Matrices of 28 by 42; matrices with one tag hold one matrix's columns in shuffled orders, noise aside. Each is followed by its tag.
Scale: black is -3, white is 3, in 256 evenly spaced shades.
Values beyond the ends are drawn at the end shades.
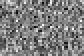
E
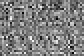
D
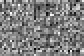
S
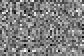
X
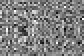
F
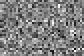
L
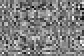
D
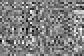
F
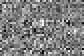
L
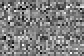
D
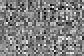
D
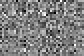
X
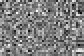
X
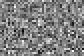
L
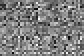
D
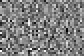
L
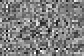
L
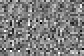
L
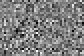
L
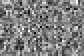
E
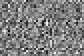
L
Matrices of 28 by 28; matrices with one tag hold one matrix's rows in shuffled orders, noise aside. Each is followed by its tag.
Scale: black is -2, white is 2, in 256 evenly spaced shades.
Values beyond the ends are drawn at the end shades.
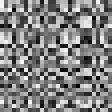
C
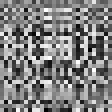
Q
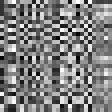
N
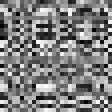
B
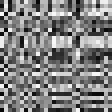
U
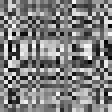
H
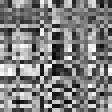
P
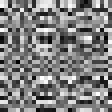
B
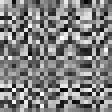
C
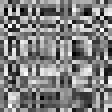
H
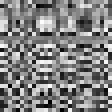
B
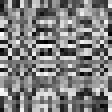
B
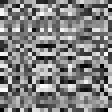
B
